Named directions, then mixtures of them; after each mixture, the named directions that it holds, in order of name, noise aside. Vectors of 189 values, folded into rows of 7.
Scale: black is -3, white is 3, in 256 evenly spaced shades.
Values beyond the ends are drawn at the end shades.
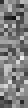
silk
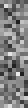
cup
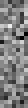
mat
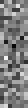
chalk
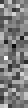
chalk.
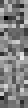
mat, silk.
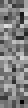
mat, silk.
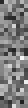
silk.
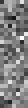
mat, silk.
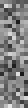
cup.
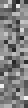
chalk, cup.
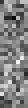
silk.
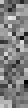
cup, mat, silk.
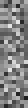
chalk, cup, mat.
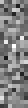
chalk.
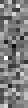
chalk.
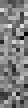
mat.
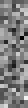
chalk, cup, mat.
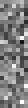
cup, mat.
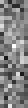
chalk, cup, mat.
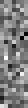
chalk, mat.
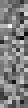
mat.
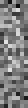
chalk, cup, mat.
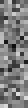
chalk, cup.
